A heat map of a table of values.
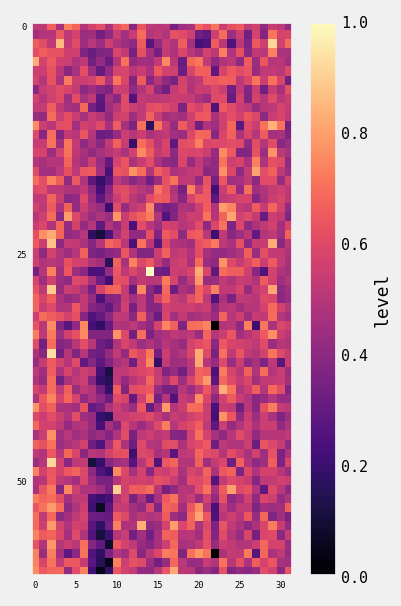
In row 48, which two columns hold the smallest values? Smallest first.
7, 8
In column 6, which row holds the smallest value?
37
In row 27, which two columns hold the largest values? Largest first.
14, 20
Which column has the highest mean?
2
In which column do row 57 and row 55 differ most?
13
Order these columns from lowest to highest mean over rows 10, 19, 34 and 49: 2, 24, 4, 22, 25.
22, 25, 4, 24, 2
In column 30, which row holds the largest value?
11
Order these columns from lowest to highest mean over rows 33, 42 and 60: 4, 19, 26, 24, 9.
9, 4, 24, 26, 19
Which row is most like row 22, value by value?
8
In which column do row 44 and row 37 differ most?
15
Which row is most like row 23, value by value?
53
